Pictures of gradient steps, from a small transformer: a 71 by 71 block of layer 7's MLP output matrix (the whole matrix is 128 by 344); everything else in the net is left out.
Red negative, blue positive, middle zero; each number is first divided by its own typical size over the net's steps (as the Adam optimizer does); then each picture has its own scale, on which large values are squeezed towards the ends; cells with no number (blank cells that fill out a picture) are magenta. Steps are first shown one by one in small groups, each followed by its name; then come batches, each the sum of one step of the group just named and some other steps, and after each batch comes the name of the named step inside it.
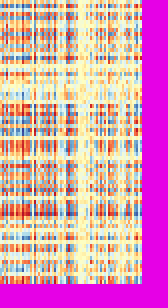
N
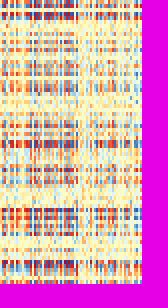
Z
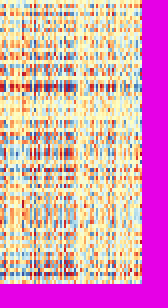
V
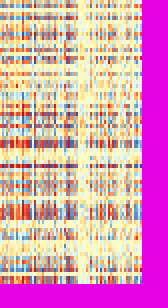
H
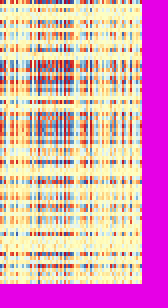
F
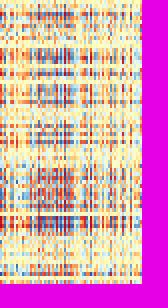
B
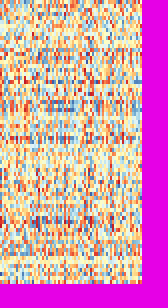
B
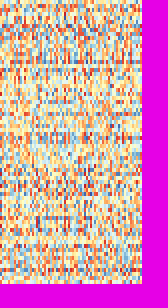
B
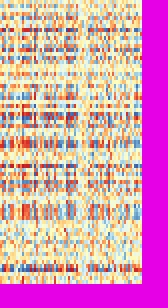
H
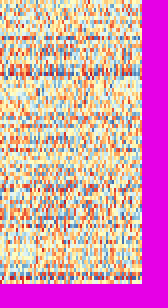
B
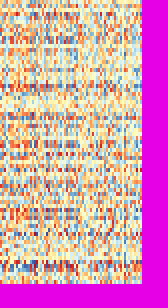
Z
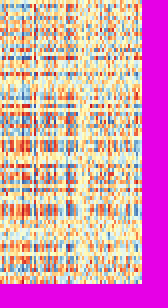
N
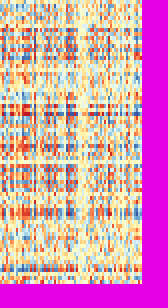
N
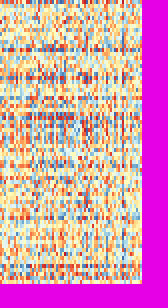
F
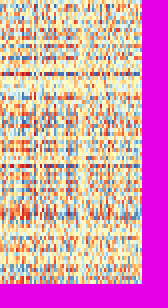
N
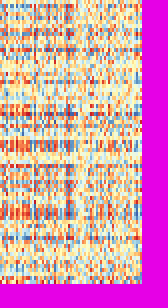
N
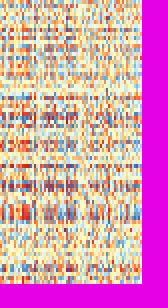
H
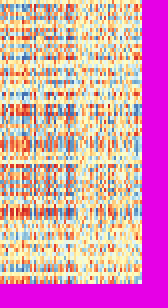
N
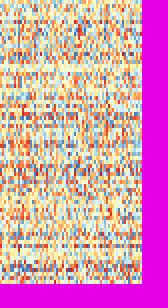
H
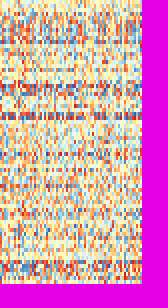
V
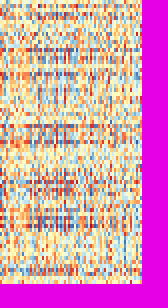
B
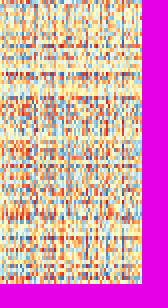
N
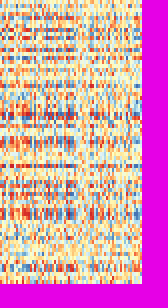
H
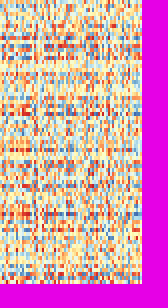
N
